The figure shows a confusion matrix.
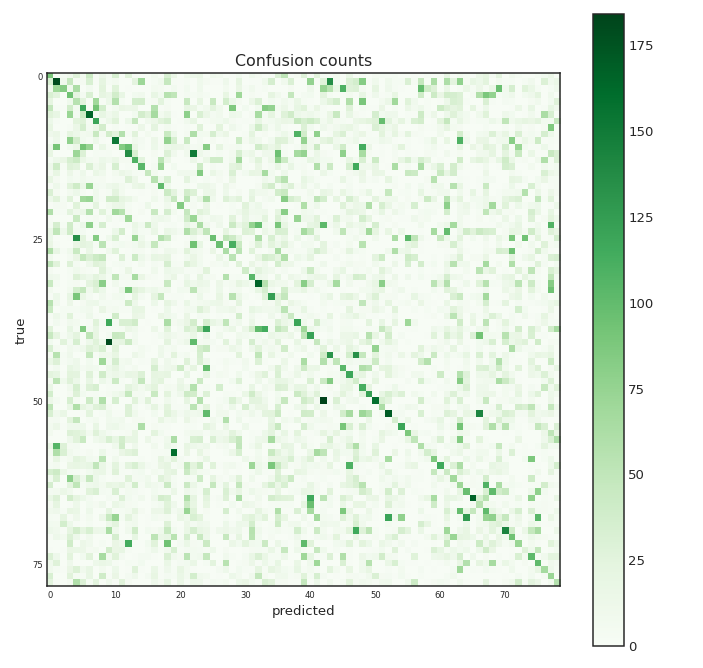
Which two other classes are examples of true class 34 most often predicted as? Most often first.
4, 67
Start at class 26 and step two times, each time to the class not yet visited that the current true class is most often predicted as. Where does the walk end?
36
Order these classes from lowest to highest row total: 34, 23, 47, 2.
34, 47, 2, 23
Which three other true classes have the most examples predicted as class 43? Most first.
1, 47, 2
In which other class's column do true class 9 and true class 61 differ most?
38
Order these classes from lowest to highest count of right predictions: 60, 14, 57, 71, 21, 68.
21, 57, 68, 71, 14, 60
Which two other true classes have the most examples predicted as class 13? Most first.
25, 31
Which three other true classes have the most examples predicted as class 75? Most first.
68, 64, 70
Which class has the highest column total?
63
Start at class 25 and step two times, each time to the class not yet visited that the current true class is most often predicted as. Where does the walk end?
48
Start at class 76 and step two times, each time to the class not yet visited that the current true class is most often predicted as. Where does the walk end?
67
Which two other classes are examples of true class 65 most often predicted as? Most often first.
40, 74
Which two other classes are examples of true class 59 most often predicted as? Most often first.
74, 52
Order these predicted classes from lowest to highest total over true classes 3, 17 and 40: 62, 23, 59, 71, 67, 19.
23, 71, 19, 59, 62, 67
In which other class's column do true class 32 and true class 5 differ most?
28
